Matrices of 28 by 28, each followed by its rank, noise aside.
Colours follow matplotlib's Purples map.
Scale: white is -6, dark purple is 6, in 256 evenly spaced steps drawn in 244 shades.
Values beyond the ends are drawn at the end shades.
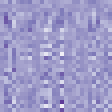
three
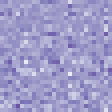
six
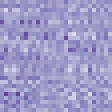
four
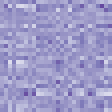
three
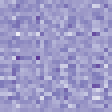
four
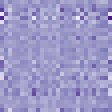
three
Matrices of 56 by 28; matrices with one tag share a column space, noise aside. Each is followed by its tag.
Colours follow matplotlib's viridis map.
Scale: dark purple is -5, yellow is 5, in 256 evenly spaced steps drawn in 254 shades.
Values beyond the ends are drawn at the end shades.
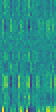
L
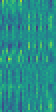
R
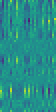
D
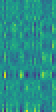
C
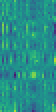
C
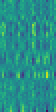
C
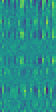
D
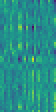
R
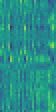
R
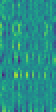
C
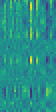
D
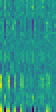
L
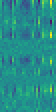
D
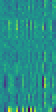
L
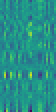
C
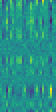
D
